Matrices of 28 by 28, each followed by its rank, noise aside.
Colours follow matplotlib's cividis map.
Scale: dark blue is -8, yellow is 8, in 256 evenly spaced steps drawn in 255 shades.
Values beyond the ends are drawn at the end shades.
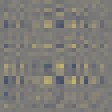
one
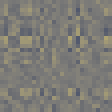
two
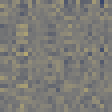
three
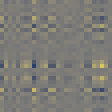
one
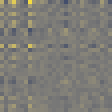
one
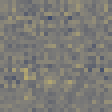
five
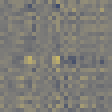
three
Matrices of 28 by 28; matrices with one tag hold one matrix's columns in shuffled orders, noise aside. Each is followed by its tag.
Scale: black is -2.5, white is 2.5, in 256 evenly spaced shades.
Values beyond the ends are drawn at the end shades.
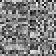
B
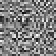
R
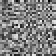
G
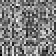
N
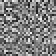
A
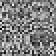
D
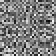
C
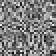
D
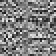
R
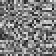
G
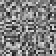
D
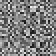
C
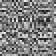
R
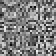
D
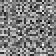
C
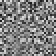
A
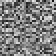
A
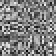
D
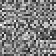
G
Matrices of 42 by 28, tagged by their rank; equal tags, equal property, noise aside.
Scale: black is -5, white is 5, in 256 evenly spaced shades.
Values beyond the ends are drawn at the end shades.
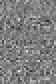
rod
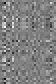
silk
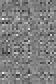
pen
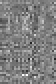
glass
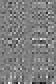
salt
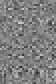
rod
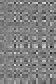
salt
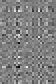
salt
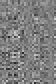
pen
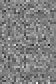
glass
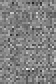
glass
